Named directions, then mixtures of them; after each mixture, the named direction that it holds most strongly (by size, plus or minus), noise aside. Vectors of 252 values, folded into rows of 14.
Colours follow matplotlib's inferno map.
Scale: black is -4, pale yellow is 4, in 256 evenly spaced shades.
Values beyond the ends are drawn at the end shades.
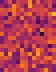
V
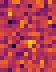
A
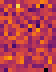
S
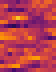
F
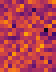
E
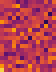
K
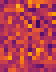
S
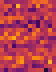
S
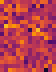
S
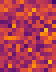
E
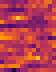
F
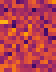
E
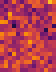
E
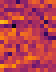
F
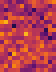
E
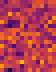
A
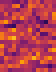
F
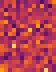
S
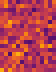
A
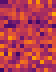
V
